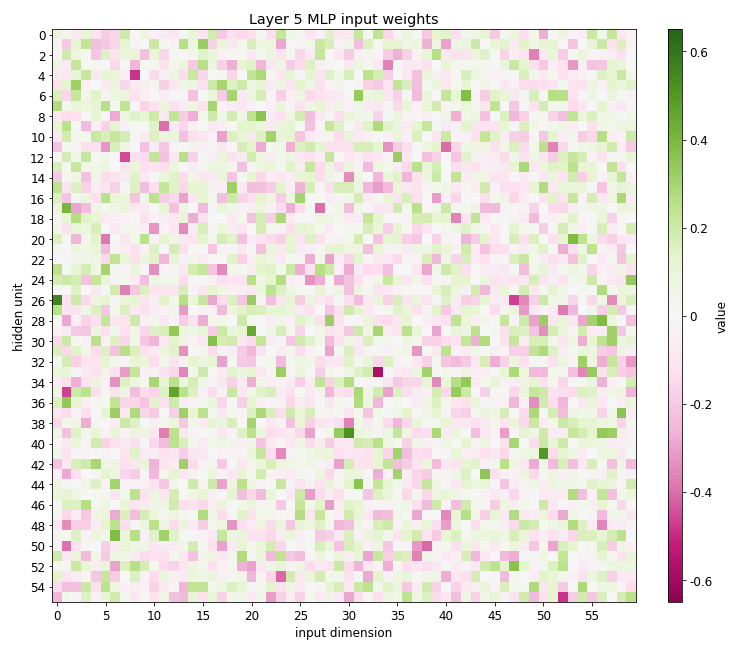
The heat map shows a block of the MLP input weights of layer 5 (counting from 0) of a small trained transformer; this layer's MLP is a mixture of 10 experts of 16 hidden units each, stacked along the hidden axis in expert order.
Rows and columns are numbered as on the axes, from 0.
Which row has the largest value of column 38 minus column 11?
9
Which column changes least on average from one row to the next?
45
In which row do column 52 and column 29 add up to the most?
52
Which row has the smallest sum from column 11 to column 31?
55
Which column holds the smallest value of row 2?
49
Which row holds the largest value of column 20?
29
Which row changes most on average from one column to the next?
26
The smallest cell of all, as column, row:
33, 33
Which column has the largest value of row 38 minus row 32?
20
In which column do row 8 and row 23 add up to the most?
21
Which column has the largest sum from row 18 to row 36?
0
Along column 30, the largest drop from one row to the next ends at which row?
40
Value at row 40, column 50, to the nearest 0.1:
0.2
